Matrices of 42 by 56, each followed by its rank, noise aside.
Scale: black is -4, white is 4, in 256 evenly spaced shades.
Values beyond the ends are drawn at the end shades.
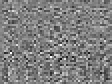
six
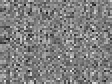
eight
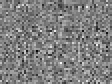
eight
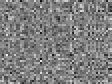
six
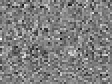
eight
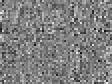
eight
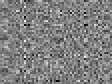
five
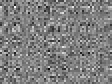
five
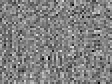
eight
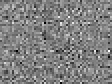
seven
